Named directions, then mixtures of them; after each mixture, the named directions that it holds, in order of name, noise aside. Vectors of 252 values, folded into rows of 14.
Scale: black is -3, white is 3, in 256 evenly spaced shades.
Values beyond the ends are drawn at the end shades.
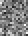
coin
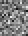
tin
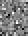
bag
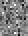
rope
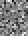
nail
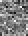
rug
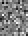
rope, rug, tin.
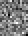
bag, rug, tin.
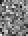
coin, rug, tin.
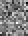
bag, coin, tin.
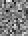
nail.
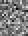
tin.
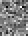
rug.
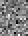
bag, coin, rope.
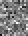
bag, rug.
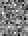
rope.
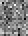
coin, rope.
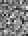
tin.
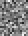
nail.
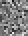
nail, tin.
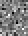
bag.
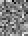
coin, nail, rug.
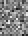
nail, tin.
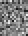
rug, tin.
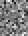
nail.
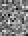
tin.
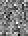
bag, coin, rope.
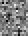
rope, tin.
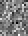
bag, coin, rope.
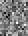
bag, coin.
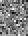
bag, rope, rug.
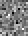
bag.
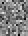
nail, rope.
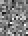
coin, rope.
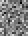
coin, tin.
